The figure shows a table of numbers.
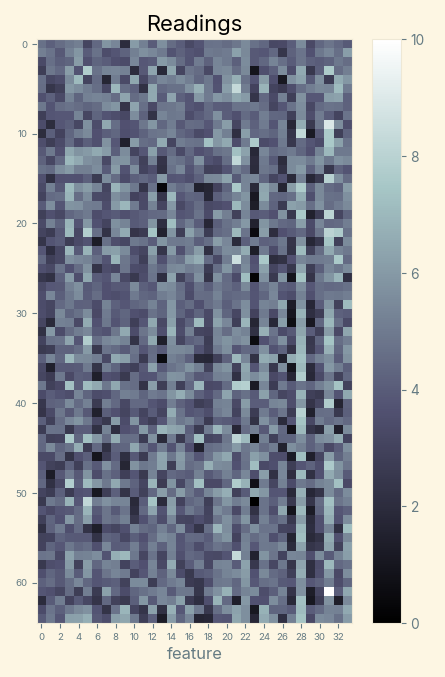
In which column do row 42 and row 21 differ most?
12
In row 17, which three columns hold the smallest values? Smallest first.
23, 18, 13
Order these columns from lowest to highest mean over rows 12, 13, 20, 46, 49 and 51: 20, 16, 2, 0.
0, 2, 16, 20
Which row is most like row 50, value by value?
46
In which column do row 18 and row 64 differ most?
17
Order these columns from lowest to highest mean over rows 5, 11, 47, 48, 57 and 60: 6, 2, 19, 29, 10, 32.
2, 29, 6, 19, 10, 32
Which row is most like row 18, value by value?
57
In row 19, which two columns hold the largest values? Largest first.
31, 28
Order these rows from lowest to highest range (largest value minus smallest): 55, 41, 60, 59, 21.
60, 59, 55, 41, 21
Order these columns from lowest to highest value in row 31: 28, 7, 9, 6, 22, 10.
10, 6, 9, 7, 28, 22
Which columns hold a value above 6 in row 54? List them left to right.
19, 28, 33
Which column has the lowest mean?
29
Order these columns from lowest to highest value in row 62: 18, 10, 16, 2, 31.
16, 18, 10, 2, 31
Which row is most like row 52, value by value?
30
